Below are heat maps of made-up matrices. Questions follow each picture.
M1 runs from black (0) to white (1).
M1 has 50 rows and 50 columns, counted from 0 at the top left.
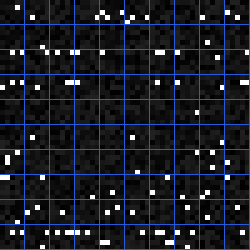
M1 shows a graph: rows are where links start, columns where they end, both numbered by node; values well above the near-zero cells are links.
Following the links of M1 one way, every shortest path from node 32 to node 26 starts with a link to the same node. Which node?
node 1
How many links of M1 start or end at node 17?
4
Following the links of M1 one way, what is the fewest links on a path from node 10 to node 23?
4
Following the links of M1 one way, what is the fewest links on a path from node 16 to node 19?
4
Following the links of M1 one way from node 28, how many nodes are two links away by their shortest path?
1
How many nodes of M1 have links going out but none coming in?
3
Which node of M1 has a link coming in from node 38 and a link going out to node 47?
node 41
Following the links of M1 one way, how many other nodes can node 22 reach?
4
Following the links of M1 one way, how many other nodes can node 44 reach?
8
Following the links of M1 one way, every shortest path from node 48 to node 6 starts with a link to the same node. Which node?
node 34
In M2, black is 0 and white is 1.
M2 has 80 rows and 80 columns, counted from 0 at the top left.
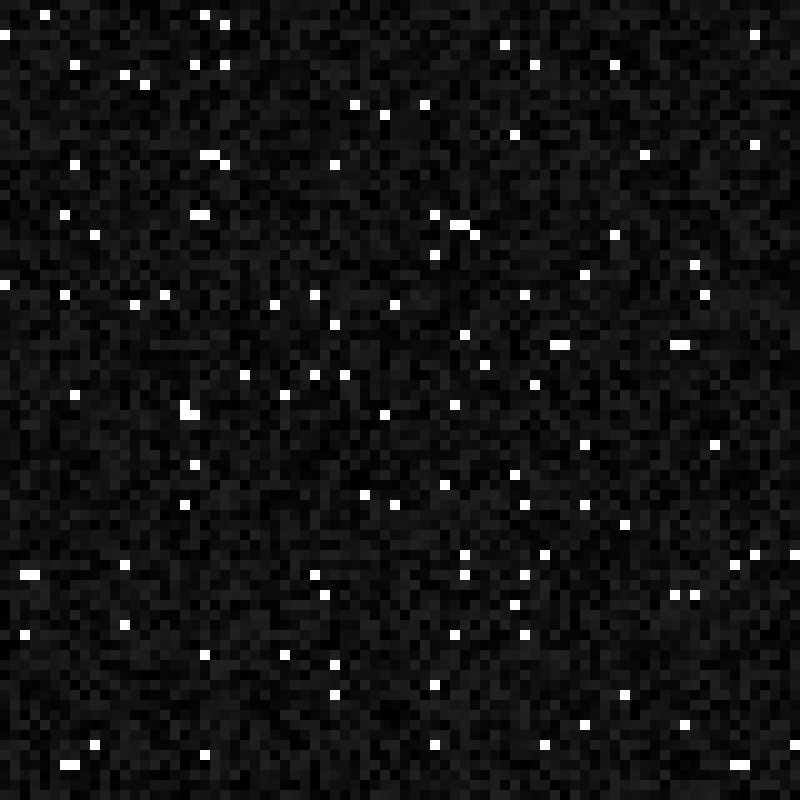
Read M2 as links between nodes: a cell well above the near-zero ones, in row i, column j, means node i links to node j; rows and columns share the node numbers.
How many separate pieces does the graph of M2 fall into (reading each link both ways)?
6
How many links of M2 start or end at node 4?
2
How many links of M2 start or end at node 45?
3
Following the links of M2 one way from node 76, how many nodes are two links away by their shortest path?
9
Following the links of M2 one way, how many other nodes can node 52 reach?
2
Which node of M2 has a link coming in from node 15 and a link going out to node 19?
node 21
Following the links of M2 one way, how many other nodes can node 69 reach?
5
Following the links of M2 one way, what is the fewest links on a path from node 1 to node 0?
5
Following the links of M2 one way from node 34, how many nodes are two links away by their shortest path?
7
